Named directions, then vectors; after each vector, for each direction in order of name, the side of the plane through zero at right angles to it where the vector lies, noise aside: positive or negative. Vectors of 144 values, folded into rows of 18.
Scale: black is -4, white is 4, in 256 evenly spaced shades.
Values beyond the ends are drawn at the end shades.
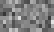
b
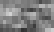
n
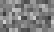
positive, positive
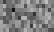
negative, negative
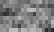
positive, negative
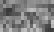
positive, negative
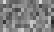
negative, negative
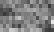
positive, negative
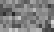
positive, negative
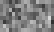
negative, negative
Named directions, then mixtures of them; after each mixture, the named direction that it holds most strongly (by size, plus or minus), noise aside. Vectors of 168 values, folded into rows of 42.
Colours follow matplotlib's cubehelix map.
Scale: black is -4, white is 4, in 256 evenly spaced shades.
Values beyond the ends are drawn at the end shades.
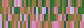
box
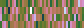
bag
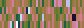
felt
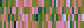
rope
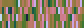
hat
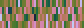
hat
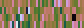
felt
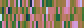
hat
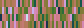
hat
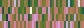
bag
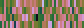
rope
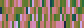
felt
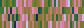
rope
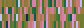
hat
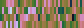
hat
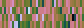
felt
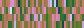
hat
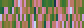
box
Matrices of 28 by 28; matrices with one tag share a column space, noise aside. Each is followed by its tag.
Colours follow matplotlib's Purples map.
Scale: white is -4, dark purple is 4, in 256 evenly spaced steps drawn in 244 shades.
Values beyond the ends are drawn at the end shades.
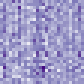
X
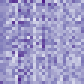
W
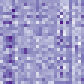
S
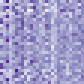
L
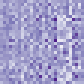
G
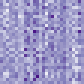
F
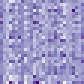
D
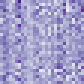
L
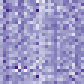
L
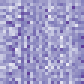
S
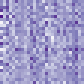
S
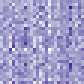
S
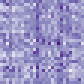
X
